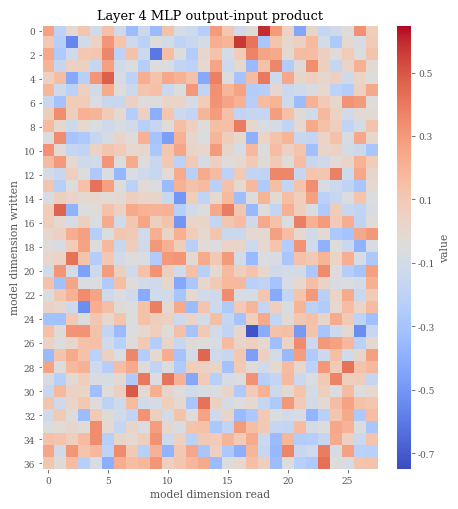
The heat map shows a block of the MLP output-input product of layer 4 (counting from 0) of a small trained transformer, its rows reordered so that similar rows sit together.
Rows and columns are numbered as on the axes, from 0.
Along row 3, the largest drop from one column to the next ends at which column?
20
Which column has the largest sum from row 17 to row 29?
2
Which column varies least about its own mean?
6
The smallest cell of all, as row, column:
25, 17
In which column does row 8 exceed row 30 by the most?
16
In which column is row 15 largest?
1
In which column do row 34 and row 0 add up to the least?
21
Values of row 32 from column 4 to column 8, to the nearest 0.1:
0.1 0 -0.1 -0.2 0.3
